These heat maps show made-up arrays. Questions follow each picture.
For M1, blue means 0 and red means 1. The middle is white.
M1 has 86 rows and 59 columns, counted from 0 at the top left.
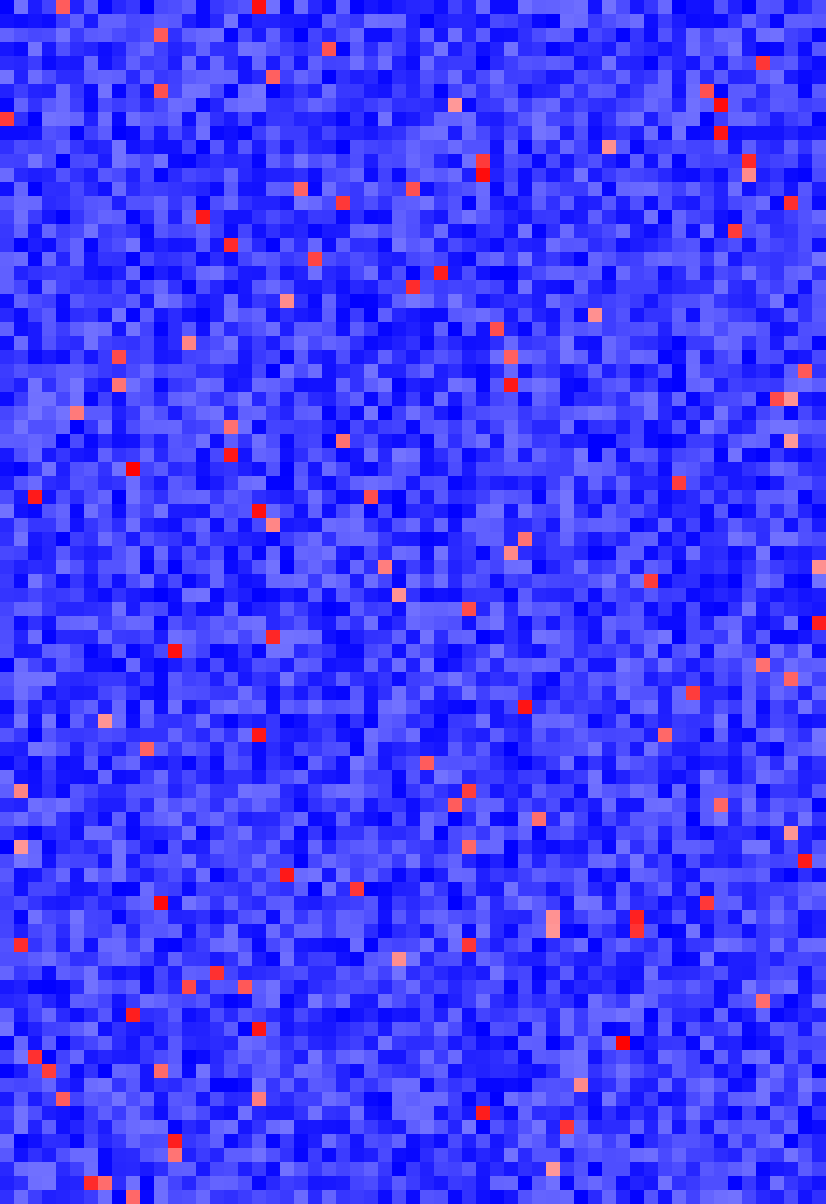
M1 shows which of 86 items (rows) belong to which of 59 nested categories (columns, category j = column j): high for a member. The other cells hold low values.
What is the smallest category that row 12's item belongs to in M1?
53
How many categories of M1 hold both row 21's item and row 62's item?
1
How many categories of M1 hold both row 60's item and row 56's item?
2
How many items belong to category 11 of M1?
4
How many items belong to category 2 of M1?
2
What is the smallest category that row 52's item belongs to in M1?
47
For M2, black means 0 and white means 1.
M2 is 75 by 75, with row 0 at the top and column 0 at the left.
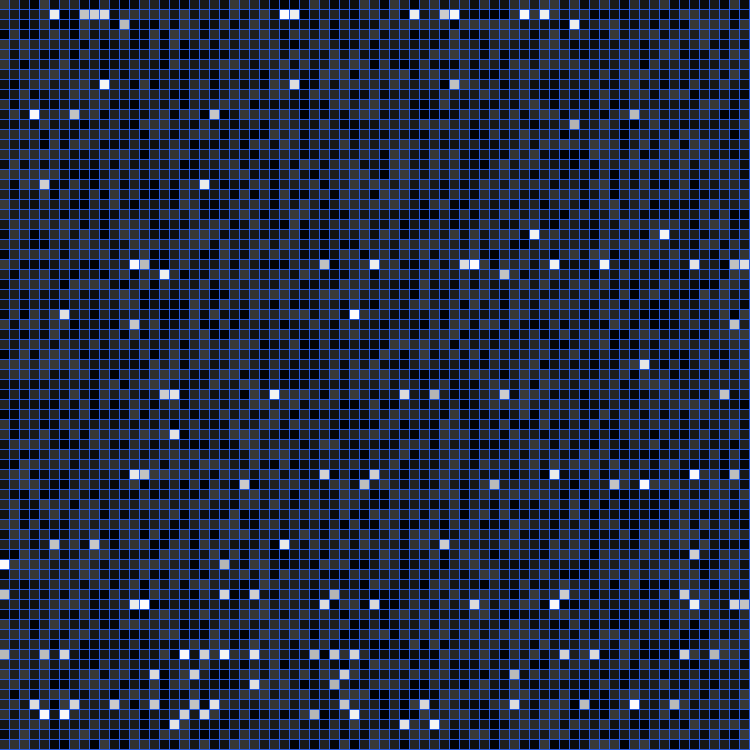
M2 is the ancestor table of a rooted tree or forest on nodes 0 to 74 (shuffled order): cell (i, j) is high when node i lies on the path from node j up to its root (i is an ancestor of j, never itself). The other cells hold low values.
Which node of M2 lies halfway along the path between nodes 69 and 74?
47
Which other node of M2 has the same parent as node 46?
60
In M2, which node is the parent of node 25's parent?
59
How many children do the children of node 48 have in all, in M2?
1
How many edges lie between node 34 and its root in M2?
2
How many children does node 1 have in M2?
4
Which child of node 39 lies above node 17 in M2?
72
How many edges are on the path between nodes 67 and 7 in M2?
3
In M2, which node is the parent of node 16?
27
